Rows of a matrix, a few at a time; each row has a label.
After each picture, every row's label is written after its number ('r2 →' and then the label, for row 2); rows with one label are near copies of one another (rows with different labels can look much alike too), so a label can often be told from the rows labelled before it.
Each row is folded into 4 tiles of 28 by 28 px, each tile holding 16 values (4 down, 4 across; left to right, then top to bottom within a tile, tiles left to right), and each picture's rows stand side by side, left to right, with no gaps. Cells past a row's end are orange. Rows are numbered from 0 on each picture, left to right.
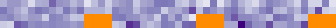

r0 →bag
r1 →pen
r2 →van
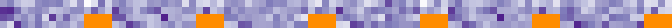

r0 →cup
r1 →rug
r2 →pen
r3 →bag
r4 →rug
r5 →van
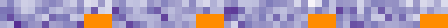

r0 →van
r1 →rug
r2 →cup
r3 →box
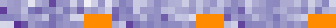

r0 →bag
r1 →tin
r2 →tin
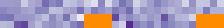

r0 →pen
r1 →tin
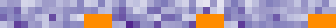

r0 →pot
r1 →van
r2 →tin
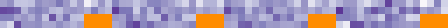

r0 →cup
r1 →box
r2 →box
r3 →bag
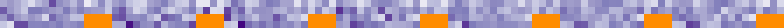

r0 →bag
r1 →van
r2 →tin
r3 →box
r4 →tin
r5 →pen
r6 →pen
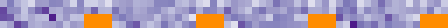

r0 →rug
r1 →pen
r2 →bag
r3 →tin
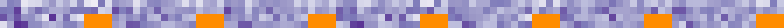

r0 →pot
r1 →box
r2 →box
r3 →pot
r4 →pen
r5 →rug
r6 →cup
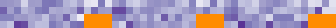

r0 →pen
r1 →cup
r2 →van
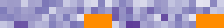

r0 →pen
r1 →pot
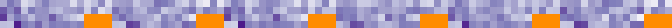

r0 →tin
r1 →pen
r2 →tin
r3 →pot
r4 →tin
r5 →pen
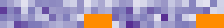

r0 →box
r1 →pot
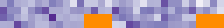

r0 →rug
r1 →bag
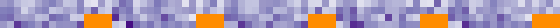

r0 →van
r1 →tin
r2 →van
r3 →pot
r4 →tin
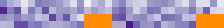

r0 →box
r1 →van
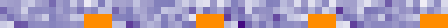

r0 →bag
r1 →pen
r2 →tin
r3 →bag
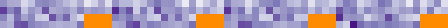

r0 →box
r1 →box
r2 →box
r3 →tin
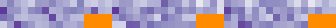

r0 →rug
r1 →bag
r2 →box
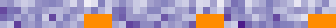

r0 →cup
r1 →van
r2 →tin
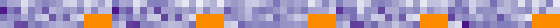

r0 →box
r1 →box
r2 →bag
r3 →box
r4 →tin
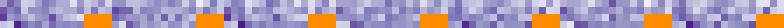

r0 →tin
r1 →cup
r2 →tin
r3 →bag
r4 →van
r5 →bag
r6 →van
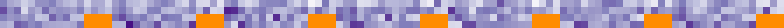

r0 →box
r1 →van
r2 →cup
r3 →pot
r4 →bag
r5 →pen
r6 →van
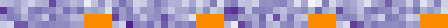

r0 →bag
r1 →tin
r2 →cup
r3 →bag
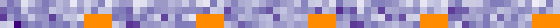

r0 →tin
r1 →pot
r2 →rug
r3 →box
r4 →cup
